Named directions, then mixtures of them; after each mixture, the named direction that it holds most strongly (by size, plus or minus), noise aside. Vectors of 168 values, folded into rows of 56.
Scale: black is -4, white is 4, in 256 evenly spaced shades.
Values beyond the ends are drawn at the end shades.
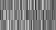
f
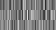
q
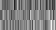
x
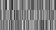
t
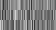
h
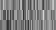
f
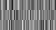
t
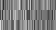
h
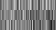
x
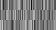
h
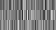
q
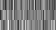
f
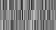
q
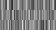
t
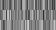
f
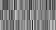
x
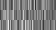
f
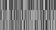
t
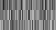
q
